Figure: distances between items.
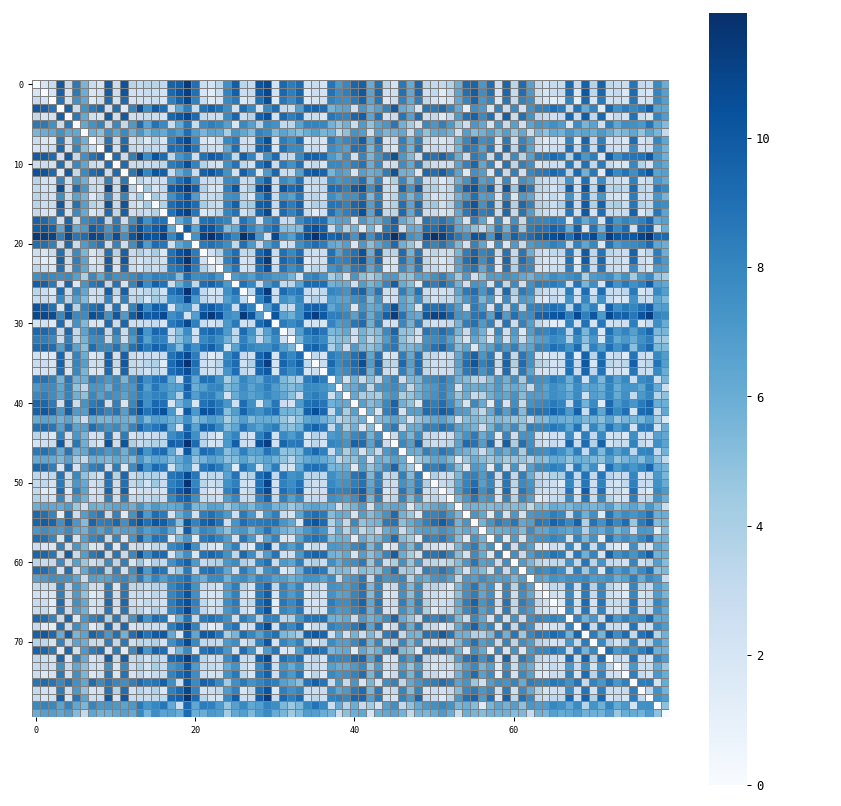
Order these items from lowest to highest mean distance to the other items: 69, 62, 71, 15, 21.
21, 15, 71, 62, 69
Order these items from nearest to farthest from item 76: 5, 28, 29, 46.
5, 46, 28, 29
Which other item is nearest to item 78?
56
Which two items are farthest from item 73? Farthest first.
19, 29
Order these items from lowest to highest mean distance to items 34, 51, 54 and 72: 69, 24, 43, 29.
24, 43, 69, 29
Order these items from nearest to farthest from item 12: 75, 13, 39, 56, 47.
13, 47, 56, 39, 75
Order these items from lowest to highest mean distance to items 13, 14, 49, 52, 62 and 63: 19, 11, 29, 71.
71, 11, 29, 19
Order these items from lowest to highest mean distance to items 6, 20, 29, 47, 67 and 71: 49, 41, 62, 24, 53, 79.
53, 79, 62, 24, 41, 49
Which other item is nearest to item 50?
66
